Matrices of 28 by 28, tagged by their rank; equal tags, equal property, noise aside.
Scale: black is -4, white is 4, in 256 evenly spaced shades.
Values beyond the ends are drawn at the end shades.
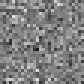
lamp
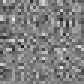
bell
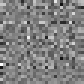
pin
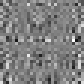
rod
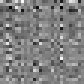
rod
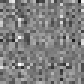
pin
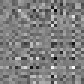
rod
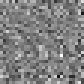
bell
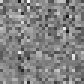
bell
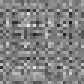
rod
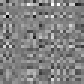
rod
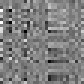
rod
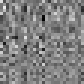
pin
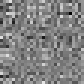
pin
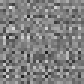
pin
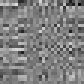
rod
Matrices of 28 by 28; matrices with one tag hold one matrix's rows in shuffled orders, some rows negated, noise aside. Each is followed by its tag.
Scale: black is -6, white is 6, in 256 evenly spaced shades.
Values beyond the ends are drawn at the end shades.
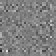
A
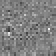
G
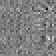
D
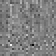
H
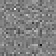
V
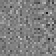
D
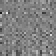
A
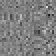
D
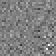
D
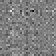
H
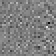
D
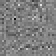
V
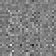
H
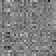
G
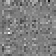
G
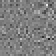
D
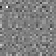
A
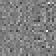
D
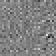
D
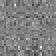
V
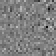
D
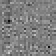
G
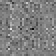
H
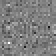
G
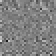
A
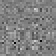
V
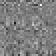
V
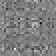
V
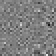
D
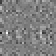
A
